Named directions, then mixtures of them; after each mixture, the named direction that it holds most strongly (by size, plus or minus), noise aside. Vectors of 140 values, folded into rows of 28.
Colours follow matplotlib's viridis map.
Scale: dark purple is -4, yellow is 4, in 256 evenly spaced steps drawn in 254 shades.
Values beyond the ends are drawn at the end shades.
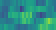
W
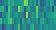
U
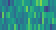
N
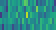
U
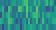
U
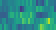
W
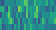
U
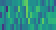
U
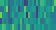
U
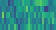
N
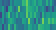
N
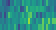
W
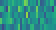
U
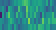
N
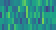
N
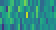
U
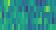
N
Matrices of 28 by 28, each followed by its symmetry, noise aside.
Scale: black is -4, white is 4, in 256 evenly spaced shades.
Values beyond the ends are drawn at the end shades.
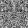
mirrored left to right.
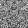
mirrored left to right.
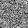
symmetric across the other diagonal.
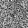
symmetric across the other diagonal.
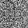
mirrored top to bottom.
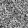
symmetric across the other diagonal.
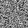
same after a half turn.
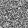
same after a half turn.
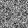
mirrored top to bottom.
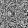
mirrored top to bottom.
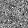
antisymmetric.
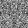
mirrored left to right.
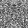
mirrored left to right.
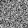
symmetric.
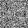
mirrored top to bottom.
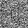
mirrored top to bottom.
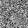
no symmetry.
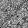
symmetric.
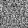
mirrored left to right.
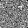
symmetric across the other diagonal.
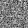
no symmetry.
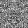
mirrored left to right.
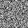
mirrored top to bottom.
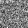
no symmetry.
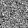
symmetric.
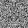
mirrored left to right.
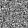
antisymmetric.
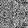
mirrored top to bottom.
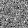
no symmetry.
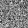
antisymmetric.
